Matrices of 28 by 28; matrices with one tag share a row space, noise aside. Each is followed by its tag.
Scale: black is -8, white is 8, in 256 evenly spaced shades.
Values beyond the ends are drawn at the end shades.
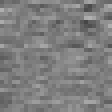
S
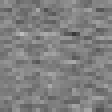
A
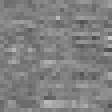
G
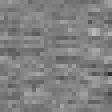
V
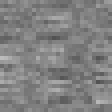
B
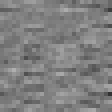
V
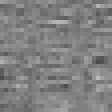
B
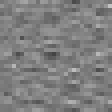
A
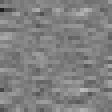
S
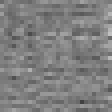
G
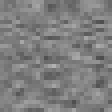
A
